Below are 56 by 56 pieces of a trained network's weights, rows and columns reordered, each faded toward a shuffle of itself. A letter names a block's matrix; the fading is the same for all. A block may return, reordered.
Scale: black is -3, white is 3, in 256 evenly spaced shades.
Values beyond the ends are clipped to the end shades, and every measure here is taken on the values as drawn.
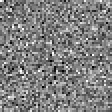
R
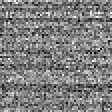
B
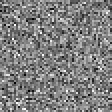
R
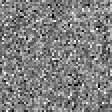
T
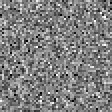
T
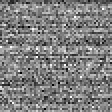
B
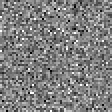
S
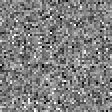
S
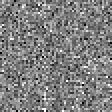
T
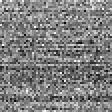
B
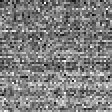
B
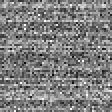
B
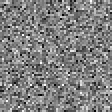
R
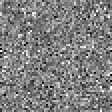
S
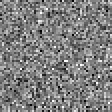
R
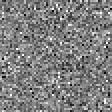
S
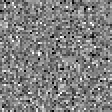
S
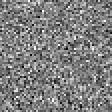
R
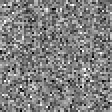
T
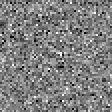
S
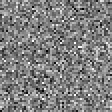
R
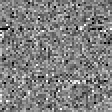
T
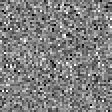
S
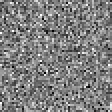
R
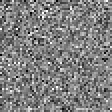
R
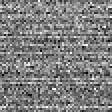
B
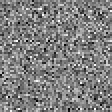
R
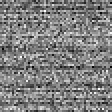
B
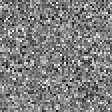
R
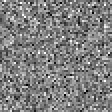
T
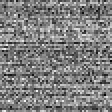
B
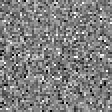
S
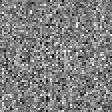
T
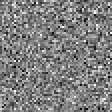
R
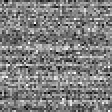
B
